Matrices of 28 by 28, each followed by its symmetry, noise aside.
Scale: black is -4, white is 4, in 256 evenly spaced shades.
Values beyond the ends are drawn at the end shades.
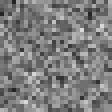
symmetric.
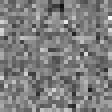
mirrored left to right.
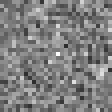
symmetric across the other diagonal.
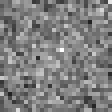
symmetric across the other diagonal.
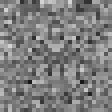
mirrored left to right.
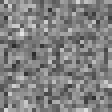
mirrored top to bottom.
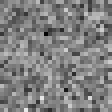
no symmetry.
